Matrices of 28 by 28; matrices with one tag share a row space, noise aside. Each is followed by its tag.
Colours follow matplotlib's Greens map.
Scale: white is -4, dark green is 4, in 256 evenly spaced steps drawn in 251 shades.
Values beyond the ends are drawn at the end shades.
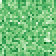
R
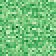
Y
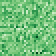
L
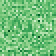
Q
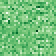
Q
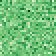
R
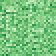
Y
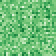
R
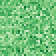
L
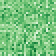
L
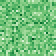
Y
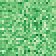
L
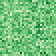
Q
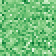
R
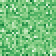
Y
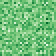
Q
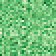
R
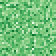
Y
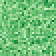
R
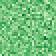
R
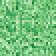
Y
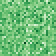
L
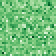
R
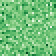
Y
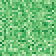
R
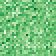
Y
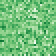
L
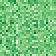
Y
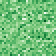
R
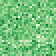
Q
